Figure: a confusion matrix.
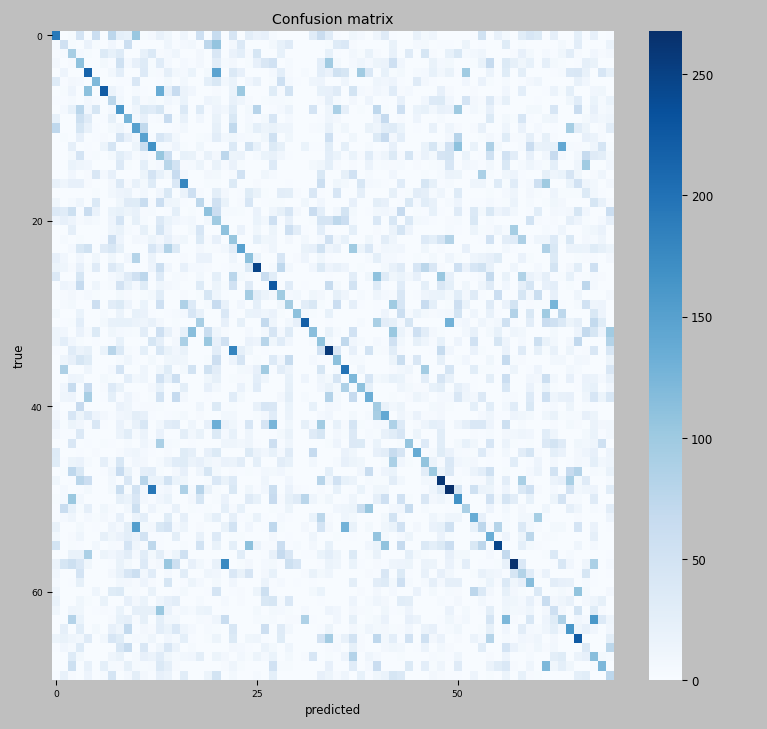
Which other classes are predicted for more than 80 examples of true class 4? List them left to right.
20, 38, 51
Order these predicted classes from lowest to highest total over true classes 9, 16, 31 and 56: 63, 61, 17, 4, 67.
17, 63, 67, 4, 61
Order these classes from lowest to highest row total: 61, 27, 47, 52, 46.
61, 52, 46, 47, 27
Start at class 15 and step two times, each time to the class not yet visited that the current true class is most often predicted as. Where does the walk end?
10
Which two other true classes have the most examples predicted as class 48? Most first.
26, 34
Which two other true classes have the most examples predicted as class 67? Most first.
63, 57
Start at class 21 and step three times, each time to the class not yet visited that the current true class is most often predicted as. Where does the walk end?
66
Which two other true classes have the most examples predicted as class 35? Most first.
8, 20
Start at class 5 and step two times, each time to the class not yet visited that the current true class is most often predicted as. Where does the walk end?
24
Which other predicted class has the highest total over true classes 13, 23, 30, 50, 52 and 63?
67
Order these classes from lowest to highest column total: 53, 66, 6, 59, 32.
6, 32, 53, 66, 59
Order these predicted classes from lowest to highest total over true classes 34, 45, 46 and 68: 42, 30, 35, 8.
30, 35, 8, 42
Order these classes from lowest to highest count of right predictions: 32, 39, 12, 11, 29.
29, 32, 39, 11, 12
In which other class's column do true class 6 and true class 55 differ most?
13
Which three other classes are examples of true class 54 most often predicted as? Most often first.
40, 59, 11
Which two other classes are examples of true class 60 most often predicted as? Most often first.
65, 52
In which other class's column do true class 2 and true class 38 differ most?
36
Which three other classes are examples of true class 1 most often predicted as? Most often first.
20, 19, 9
